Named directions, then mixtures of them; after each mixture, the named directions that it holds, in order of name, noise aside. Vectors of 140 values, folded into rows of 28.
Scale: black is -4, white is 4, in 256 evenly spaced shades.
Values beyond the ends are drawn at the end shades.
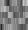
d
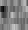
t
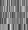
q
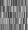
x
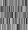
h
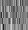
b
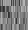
b, t, x.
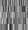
q.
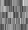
d.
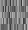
q.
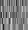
b, q, x.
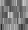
d, t.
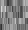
d.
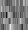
b, d.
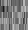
t, x.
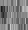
q, t.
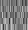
b, h, x.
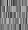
q, x.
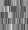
b, d, x.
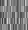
h, q.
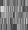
h, t.
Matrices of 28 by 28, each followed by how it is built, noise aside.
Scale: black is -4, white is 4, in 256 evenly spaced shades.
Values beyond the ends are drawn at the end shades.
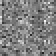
blocks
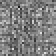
blocks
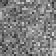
smooth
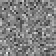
repeating columns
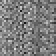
repeating rows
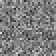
repeating columns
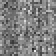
blocks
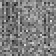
blocks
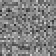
blocks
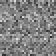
repeating columns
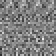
repeating columns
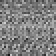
repeating columns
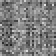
blocks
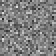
repeating rows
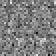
repeating columns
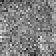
smooth
